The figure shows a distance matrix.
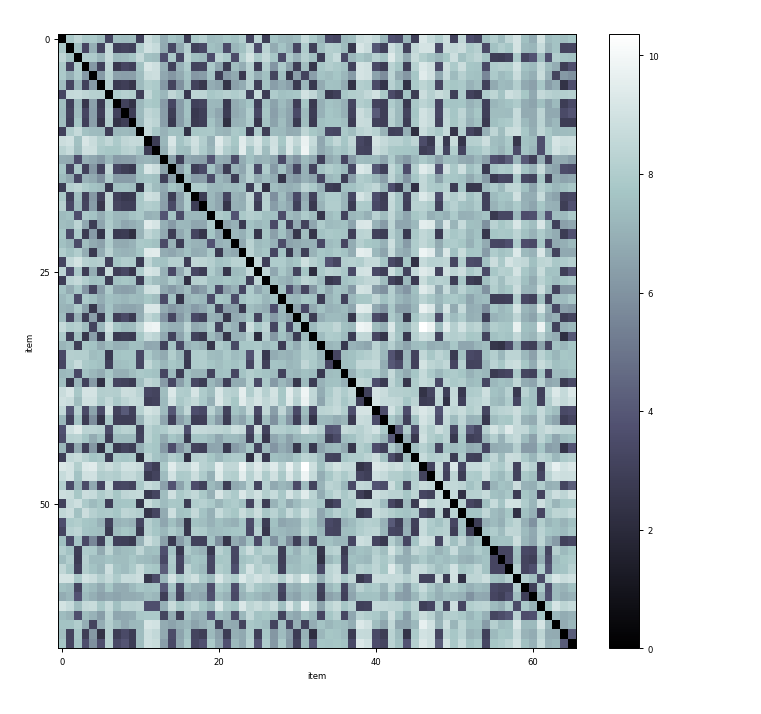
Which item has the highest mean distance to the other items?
46
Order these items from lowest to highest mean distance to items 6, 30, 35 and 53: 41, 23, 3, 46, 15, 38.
41, 3, 15, 23, 38, 46
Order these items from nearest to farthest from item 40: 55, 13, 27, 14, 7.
7, 14, 27, 13, 55
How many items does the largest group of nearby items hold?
21
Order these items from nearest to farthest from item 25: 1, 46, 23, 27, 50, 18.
18, 1, 27, 23, 50, 46
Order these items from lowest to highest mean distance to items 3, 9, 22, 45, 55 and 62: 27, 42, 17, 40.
17, 40, 27, 42
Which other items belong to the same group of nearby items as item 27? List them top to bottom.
4, 20, 23, 29, 31, 63
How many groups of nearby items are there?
5
